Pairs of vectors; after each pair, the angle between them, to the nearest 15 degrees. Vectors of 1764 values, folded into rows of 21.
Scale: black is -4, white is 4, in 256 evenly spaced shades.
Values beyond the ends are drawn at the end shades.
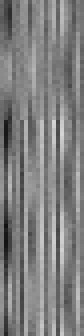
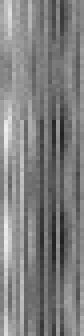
150 degrees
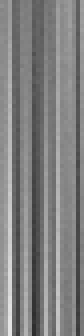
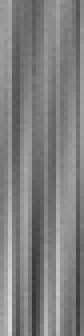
30 degrees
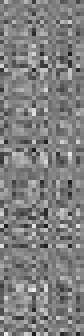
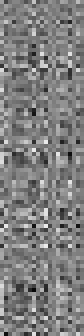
165 degrees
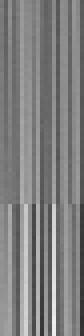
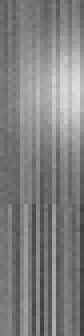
60 degrees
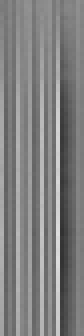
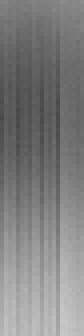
105 degrees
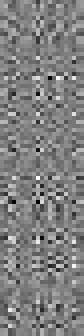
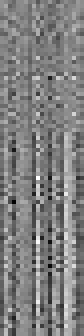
45 degrees
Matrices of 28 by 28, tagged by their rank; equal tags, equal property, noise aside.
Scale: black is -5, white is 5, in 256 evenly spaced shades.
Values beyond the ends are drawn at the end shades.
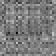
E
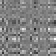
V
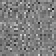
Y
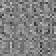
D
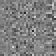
D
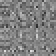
D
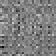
D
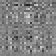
E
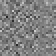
Y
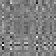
V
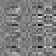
V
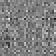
D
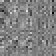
D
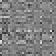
E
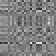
V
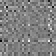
E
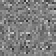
Y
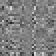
E
